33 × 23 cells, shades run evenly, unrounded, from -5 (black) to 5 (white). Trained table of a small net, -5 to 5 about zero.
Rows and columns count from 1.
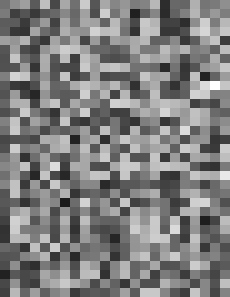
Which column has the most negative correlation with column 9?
4
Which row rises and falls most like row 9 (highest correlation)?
27
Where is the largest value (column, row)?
22, 10
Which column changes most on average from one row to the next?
11
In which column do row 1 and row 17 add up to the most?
9
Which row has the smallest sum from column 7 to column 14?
14
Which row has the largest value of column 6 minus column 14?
21
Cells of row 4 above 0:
13
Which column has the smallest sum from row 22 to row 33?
1
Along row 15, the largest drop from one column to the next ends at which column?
20
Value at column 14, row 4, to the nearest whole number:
-3
